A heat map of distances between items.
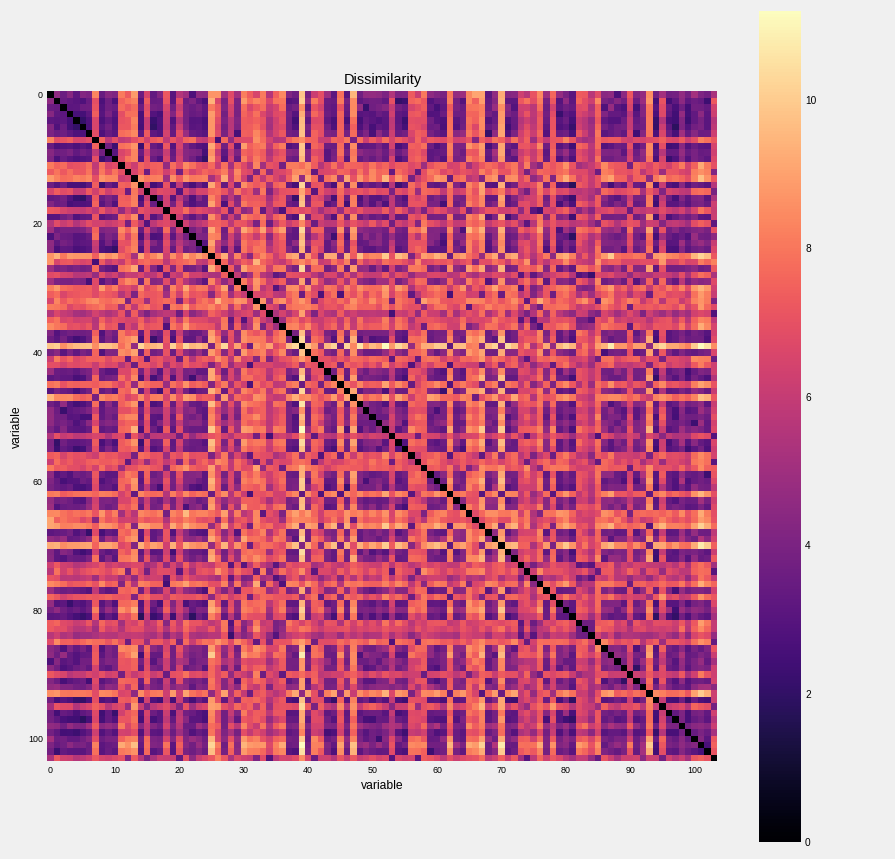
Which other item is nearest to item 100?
51
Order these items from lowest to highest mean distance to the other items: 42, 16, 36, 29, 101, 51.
16, 51, 29, 101, 42, 36
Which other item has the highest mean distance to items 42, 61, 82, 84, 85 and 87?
39
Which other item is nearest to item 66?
47
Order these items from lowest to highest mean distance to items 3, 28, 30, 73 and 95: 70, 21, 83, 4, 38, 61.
83, 4, 61, 38, 21, 70
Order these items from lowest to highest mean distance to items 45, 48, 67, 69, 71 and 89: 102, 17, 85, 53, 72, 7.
17, 102, 72, 53, 7, 85
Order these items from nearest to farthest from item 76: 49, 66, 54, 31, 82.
82, 31, 66, 49, 54
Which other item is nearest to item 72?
94
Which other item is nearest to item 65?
33
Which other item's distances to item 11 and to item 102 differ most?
101
